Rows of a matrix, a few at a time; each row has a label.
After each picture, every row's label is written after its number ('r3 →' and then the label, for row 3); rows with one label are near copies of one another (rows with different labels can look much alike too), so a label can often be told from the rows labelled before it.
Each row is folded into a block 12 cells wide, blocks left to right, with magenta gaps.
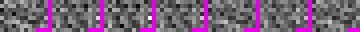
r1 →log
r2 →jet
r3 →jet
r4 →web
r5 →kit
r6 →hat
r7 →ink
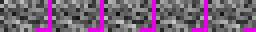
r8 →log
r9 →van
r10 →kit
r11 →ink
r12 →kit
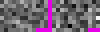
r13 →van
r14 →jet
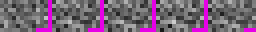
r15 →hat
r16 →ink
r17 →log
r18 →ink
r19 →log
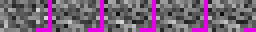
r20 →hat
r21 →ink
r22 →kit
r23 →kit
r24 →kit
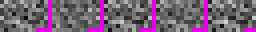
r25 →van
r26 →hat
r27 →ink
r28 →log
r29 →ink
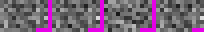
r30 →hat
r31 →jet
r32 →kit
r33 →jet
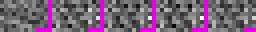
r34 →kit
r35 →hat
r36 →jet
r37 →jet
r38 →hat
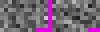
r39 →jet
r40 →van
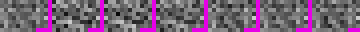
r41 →hat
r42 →ink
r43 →kit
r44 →log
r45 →web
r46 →hat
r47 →web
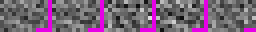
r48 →van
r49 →kit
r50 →web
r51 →van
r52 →hat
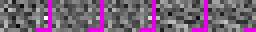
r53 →jet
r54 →hat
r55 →jet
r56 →kit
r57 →kit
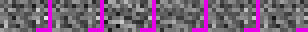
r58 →hat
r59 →web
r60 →ink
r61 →ink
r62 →hat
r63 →web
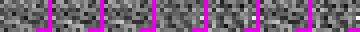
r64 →van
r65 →kit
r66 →kit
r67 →jet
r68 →jet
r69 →kit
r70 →jet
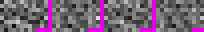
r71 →ink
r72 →jet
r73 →van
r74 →web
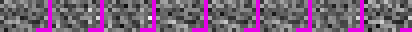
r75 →ink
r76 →hat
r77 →jet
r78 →kit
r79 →log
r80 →log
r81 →jet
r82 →ink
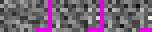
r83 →log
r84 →hat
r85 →jet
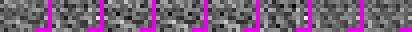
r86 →ink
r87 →hat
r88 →van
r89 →kit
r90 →kit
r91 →jet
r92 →hat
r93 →hat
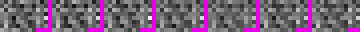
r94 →web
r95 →web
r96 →jet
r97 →jet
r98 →web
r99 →hat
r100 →hat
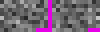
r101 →van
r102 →web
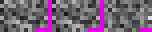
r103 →log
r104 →log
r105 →jet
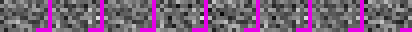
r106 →ink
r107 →hat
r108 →kit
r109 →web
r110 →log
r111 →hat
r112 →hat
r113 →ink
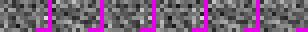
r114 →jet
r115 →log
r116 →hat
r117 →web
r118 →log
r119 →van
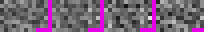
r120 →log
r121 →hat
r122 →web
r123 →ink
